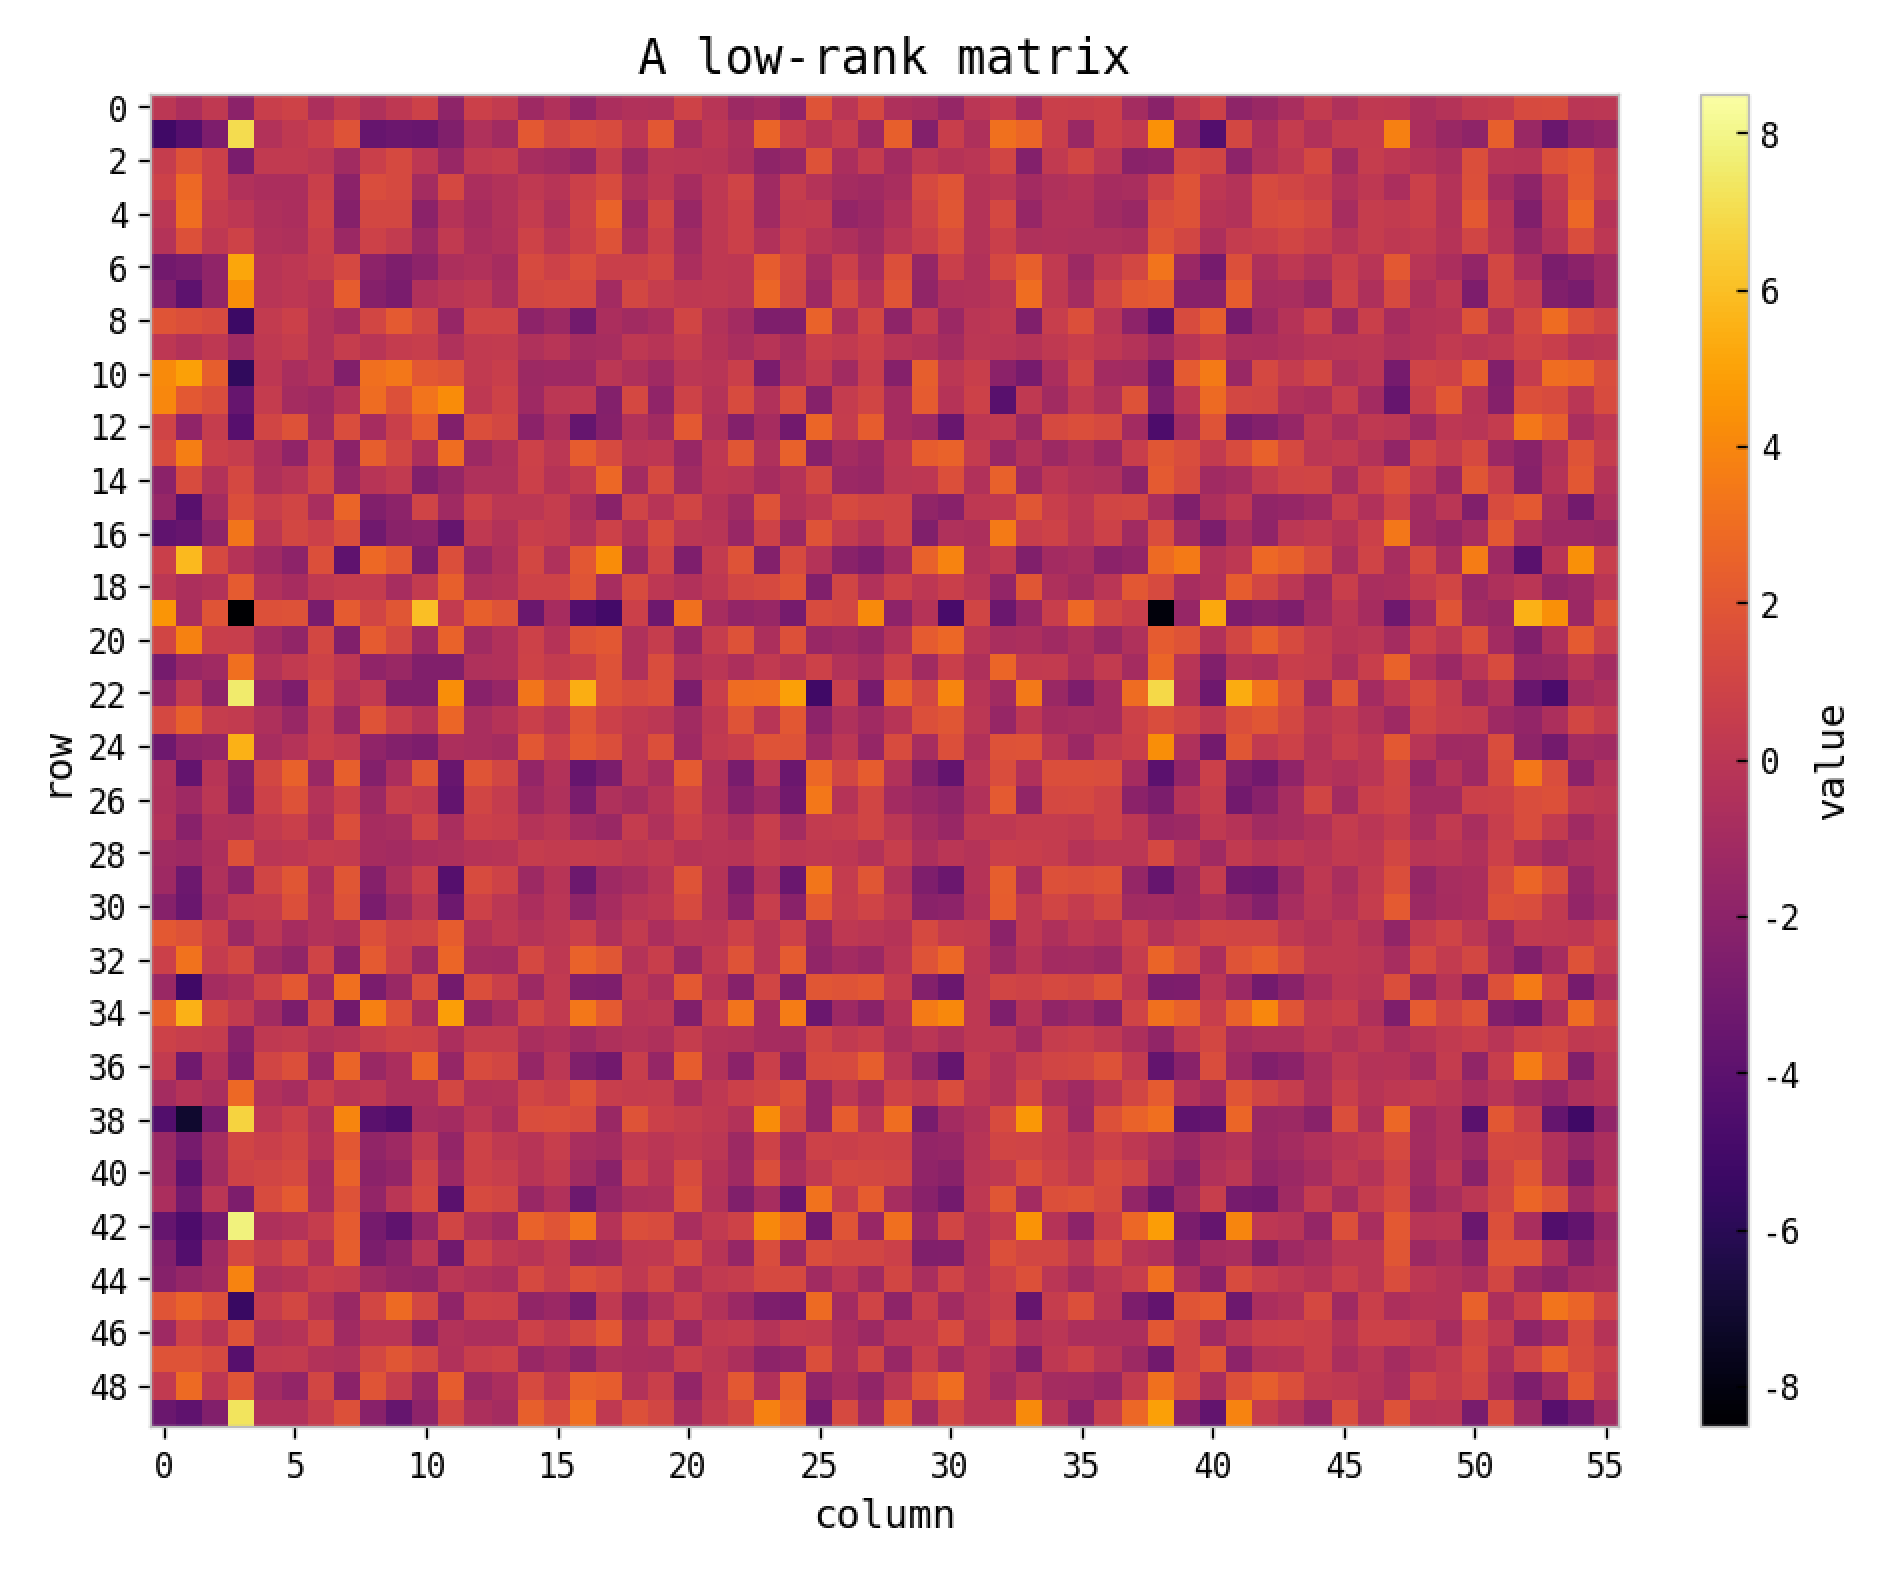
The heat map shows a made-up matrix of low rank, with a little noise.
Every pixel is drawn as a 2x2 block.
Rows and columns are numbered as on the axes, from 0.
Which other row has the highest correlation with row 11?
31
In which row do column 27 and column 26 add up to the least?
17
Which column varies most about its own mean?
3
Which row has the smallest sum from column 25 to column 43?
19
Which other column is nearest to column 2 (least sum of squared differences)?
55
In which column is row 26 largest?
25
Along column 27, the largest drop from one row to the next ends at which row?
20
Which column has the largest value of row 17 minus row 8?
38
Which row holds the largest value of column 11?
34
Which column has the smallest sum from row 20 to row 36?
1
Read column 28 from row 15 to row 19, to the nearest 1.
1 1 -1 1 -2
